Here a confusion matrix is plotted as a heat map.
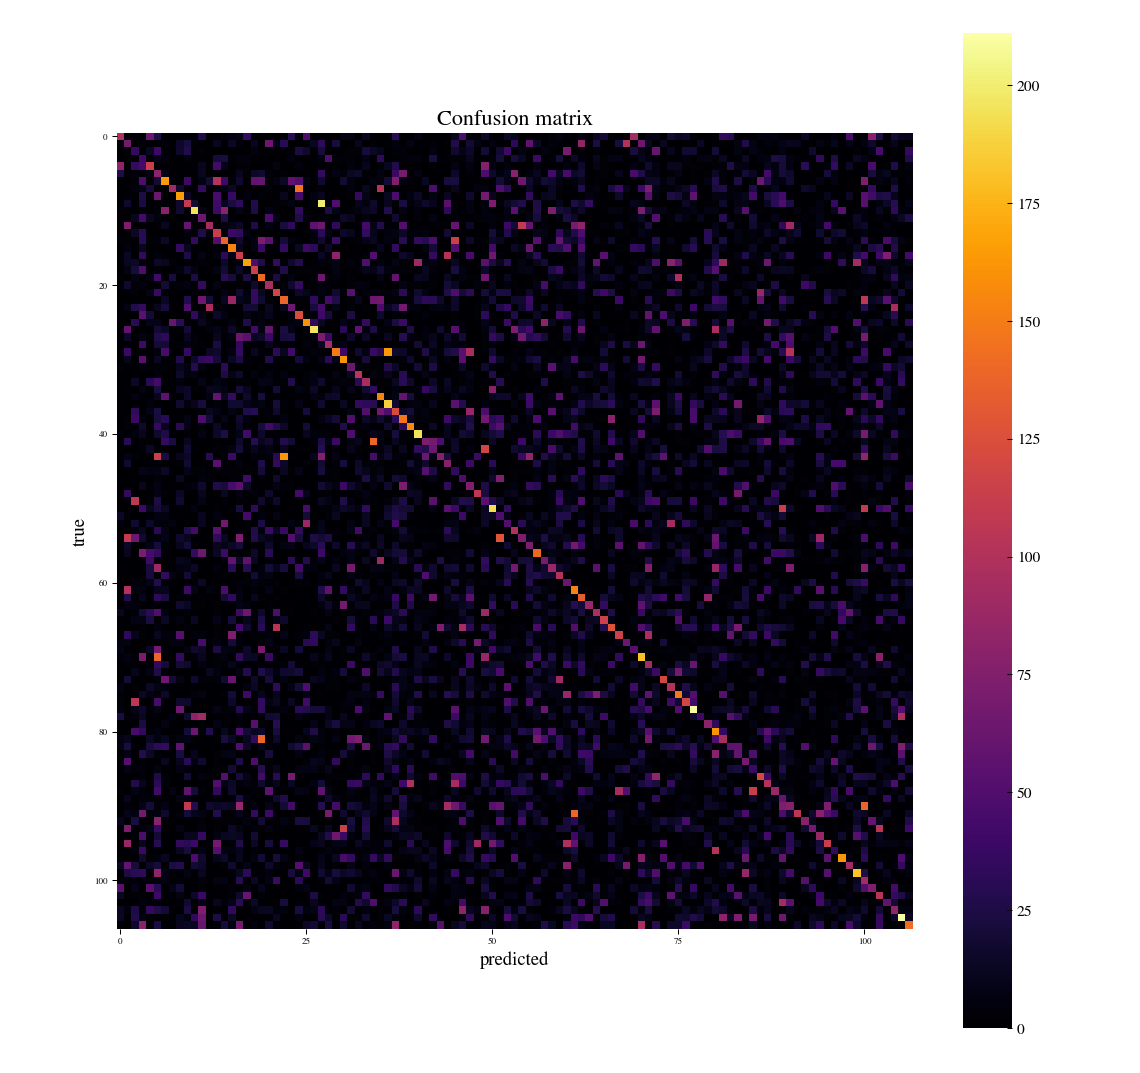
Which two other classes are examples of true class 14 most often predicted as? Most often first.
45, 19
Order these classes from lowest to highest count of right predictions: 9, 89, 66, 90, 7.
89, 90, 7, 9, 66
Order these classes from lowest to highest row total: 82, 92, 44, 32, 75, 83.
32, 44, 83, 92, 75, 82
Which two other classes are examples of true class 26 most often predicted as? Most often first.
80, 53
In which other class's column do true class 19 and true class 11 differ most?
75
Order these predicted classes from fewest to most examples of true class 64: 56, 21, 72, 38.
56, 72, 38, 21
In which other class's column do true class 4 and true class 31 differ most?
0
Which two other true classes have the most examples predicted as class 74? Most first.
52, 17
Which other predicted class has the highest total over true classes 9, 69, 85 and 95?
27
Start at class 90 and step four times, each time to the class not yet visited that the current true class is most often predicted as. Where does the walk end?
47
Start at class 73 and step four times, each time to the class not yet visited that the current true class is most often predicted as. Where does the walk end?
50
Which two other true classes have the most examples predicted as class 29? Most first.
16, 94
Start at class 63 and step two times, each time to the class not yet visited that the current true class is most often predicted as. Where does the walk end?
70
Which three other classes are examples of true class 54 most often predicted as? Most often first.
51, 1, 94
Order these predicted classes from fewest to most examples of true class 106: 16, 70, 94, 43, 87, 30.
87, 30, 94, 43, 16, 70
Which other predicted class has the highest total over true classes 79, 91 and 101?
61
